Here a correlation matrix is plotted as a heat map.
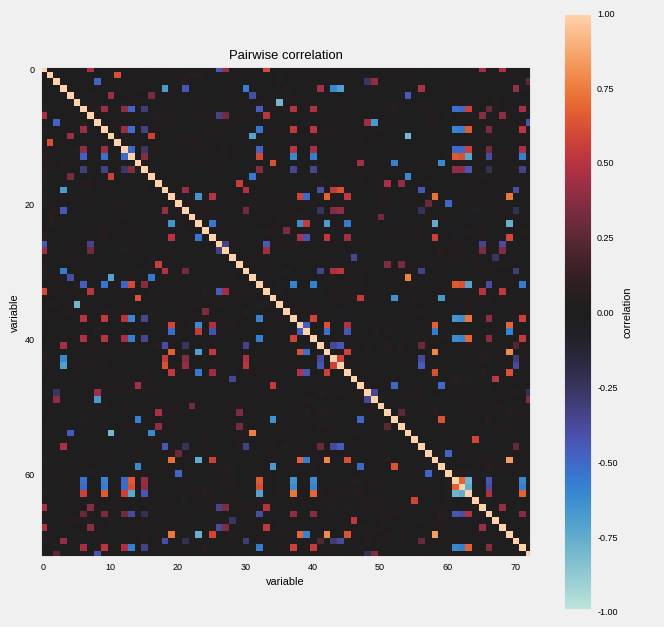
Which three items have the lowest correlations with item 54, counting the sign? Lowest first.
10, 16, 4
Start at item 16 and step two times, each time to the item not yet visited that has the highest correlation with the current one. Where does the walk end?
4
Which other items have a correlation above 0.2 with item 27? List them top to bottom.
0, 7, 33, 65, 68
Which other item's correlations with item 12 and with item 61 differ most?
63
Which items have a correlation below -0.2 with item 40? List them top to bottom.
13, 15, 32, 61, 62
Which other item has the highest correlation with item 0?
33
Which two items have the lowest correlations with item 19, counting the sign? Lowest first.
23, 39
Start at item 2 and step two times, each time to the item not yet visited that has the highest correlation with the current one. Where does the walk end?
72
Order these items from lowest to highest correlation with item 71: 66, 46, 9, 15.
15, 46, 66, 9
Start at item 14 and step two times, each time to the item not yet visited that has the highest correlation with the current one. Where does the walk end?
47
